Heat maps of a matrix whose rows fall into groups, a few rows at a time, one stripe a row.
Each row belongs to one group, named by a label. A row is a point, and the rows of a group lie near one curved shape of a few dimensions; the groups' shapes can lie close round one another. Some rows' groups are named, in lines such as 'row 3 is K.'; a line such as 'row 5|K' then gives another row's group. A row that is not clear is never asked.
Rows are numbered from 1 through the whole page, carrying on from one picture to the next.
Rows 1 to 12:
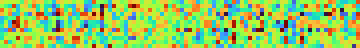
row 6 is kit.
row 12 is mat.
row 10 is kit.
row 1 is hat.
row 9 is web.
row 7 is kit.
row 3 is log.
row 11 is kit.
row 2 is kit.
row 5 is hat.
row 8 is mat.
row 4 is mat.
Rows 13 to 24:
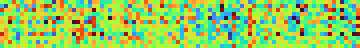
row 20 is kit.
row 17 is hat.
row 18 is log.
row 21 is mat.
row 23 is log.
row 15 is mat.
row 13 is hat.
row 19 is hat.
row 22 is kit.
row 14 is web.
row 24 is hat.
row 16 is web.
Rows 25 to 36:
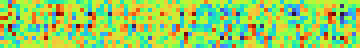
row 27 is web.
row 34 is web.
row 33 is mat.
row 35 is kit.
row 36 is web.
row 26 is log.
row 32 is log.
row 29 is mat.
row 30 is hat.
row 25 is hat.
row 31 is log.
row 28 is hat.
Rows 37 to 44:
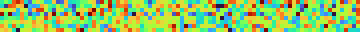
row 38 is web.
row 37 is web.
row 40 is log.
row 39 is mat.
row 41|web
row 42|hat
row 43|mat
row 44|kit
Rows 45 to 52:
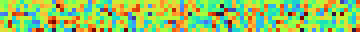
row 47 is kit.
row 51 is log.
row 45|hat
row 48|web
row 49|kit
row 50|log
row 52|mat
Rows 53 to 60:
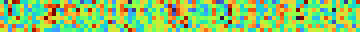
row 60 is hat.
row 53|web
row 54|log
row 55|log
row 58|log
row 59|mat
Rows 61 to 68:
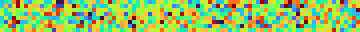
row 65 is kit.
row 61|web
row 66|web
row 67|kit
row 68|hat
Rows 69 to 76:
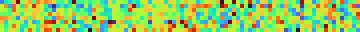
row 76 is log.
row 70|hat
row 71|hat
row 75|mat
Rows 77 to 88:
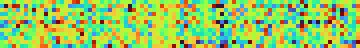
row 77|kit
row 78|web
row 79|hat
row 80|web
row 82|mat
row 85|web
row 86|mat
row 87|hat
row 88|mat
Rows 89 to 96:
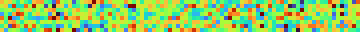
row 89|mat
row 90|hat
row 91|kit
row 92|web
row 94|log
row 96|log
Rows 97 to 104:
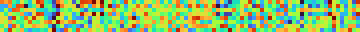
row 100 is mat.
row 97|mat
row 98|mat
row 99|kit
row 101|hat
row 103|hat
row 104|log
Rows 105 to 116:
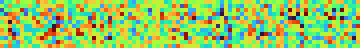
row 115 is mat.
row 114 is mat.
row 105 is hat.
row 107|web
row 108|web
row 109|hat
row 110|hat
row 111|mat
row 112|log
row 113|kit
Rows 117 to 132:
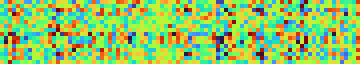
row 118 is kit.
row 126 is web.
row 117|web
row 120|web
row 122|kit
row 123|log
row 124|mat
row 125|log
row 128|kit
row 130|mat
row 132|log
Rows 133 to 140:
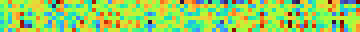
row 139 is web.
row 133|hat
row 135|hat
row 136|web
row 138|web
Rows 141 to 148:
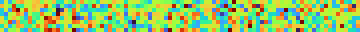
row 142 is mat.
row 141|web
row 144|mat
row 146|kit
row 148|log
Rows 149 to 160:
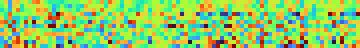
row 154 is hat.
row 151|hat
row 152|hat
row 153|log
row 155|log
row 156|kit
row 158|web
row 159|web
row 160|kit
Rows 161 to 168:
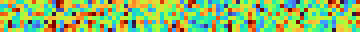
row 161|hat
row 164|mat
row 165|kit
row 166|log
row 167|log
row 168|log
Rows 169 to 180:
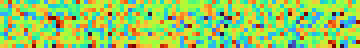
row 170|hat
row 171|hat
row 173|log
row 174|hat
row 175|mat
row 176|kit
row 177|mat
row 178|kit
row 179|hat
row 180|hat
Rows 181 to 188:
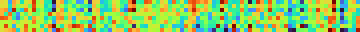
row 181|hat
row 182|hat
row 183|hat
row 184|log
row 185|mat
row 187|kit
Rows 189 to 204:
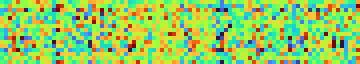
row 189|hat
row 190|hat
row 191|mat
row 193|log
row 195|kit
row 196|mat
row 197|mat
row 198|web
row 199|hat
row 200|hat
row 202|mat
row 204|web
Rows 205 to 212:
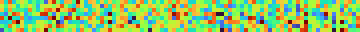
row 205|log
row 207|log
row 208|mat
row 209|log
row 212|web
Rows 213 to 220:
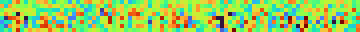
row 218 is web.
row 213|hat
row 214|log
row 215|kit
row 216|kit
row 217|web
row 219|web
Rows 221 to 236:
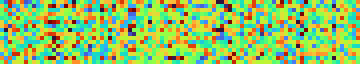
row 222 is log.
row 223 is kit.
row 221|web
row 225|hat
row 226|log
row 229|kit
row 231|log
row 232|log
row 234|kit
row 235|log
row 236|kit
